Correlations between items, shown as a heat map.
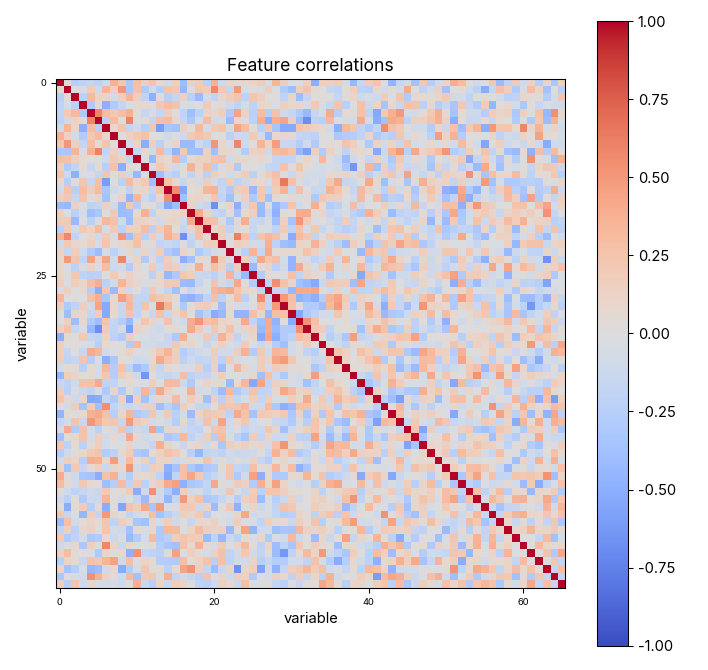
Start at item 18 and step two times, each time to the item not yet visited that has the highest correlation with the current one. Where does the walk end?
32
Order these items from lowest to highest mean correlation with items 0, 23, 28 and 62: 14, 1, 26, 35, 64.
14, 64, 35, 1, 26
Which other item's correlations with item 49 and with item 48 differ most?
7
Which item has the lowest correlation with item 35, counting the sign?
46
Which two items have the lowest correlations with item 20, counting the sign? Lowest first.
16, 30
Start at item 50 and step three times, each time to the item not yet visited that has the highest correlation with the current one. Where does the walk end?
4
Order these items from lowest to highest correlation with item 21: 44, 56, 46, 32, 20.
56, 32, 20, 46, 44
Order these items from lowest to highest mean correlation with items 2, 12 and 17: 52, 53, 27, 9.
52, 9, 27, 53
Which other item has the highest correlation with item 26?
28
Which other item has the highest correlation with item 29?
13
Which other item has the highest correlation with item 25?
51
